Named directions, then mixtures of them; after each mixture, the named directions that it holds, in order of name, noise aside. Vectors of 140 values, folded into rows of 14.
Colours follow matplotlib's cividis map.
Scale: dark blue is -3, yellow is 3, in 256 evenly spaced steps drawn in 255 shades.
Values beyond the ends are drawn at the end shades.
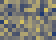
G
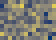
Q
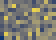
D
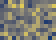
D, Q.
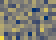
D.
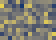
Q.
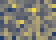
D, G, Q.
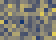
G.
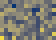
D, G, Q.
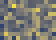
D, Q.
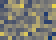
Q.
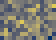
D, G, Q.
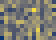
D, G.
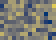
Q.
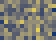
D, G.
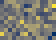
G, Q.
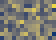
D, G, Q.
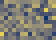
D, G, Q.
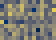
D, G, Q.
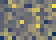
D, G, Q.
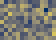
D, G.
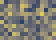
G.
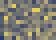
D.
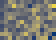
D, G, Q.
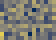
D, Q.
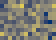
Q.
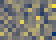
G, Q.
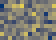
Q.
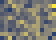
D, G, Q.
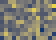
D, G, Q.
